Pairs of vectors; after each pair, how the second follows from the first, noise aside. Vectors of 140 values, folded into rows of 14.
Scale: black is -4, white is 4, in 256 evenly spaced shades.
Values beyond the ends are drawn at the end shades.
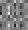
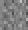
wrapped around, shrunk.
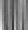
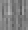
wrapped around, shrunk.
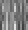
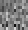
sign-scrambled.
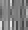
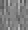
wrapped around, shrunk.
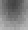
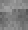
wrapped around, shrunk.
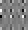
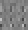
wrapped around, shrunk.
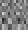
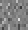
negated, partly zeroed.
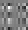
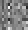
sign-scrambled.
